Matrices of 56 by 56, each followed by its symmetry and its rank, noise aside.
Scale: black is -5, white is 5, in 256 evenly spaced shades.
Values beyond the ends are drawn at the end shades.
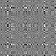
antisymmetric, rank two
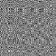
no symmetry, rank four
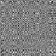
no symmetry, rank four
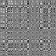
symmetric, rank two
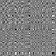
symmetric, rank three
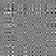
antisymmetric, rank two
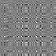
no symmetry, rank two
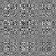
symmetric, rank three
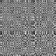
no symmetry, rank three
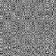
no symmetry, rank four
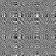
antisymmetric, rank two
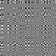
antisymmetric, rank two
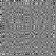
antisymmetric, rank four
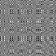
no symmetry, rank two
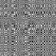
symmetric, rank two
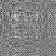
no symmetry, rank four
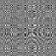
antisymmetric, rank two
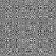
antisymmetric, rank four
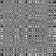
symmetric, rank two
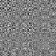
symmetric, rank three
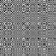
symmetric, rank two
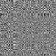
antisymmetric, rank four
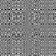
no symmetry, rank three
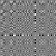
symmetric, rank two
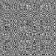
antisymmetric, rank four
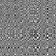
symmetric, rank three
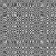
symmetric, rank two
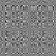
no symmetry, rank three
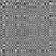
antisymmetric, rank two
